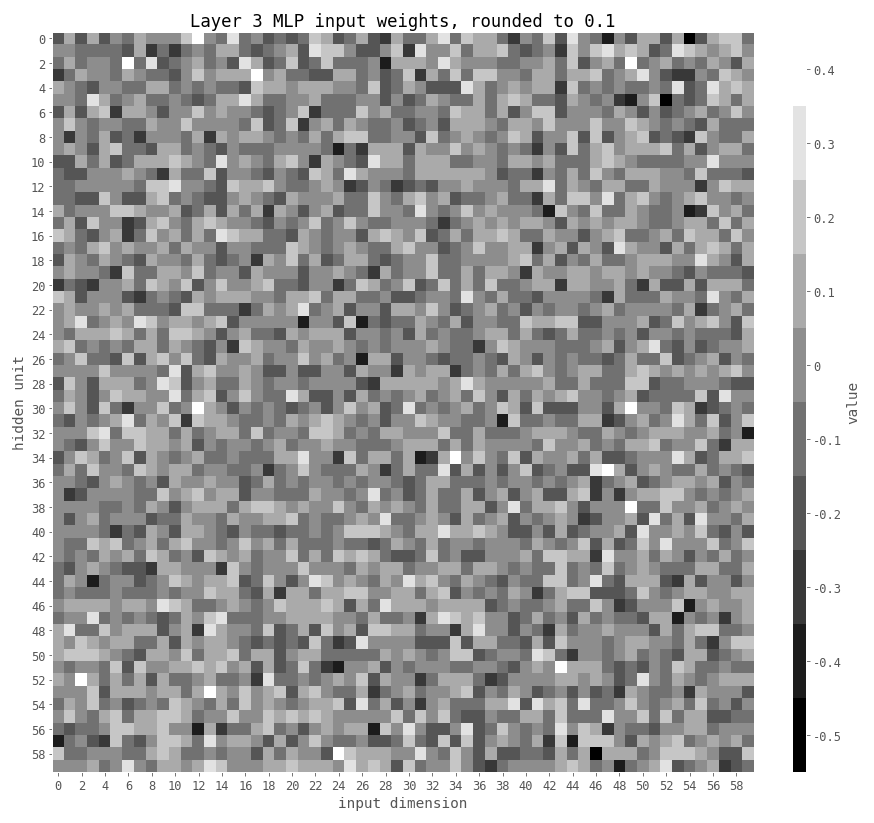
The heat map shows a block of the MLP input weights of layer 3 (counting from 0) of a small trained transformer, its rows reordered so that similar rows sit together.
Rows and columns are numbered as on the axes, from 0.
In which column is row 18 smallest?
17
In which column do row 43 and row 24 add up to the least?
14
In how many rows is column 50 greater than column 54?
31
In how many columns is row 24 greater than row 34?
22
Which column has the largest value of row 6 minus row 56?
12
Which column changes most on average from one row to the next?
55
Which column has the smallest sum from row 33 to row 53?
48
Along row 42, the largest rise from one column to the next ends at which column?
47
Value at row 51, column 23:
-0.3
